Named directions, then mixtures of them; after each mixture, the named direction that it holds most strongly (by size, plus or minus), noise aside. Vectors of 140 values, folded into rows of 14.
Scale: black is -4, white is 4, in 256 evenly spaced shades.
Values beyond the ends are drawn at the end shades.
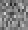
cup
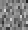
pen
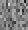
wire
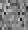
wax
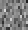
pen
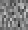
cup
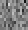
wire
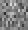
cup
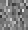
wire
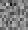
cup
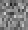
cup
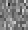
wire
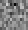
cup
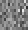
wire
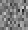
cup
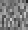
pen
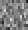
pen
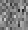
cup
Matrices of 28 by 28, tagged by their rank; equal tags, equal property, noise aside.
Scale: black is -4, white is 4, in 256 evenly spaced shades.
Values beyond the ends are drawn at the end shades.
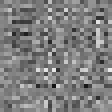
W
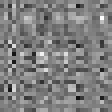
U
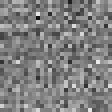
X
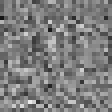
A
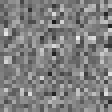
X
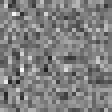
A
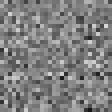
A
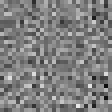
X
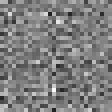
X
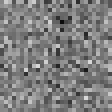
A
